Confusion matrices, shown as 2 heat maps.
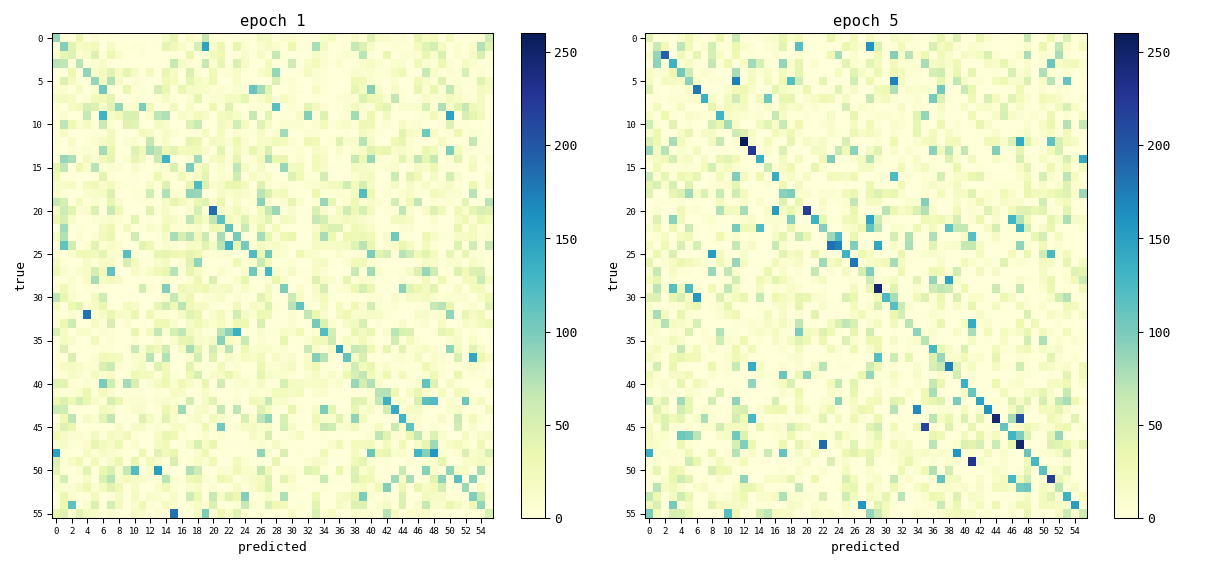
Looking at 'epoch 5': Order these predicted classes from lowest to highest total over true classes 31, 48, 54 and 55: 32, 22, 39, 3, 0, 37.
22, 32, 37, 3, 39, 0
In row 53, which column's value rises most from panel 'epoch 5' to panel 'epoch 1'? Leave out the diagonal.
24
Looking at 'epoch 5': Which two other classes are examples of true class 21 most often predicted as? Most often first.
28, 46
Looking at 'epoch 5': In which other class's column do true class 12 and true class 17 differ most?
47
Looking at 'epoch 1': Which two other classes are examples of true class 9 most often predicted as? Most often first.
50, 6
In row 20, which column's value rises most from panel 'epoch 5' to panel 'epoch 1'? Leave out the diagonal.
28
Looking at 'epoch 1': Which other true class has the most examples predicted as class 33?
37
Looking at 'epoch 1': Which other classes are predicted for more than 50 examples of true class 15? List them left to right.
1, 5, 17, 23, 29
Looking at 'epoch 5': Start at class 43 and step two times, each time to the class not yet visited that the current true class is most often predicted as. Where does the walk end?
19
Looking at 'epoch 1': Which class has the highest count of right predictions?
20
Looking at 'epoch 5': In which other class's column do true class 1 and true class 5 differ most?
31
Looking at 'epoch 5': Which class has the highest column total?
11
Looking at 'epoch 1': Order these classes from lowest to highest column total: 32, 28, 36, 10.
32, 36, 28, 10
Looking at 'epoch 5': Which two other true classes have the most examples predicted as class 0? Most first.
48, 55
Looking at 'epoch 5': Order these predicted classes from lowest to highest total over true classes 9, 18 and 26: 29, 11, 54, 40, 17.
54, 40, 29, 17, 11
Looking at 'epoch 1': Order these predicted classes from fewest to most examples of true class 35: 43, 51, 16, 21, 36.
36, 51, 16, 43, 21
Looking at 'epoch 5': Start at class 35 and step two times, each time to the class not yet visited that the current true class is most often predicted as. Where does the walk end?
36
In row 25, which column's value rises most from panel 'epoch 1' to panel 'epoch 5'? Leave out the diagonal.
8
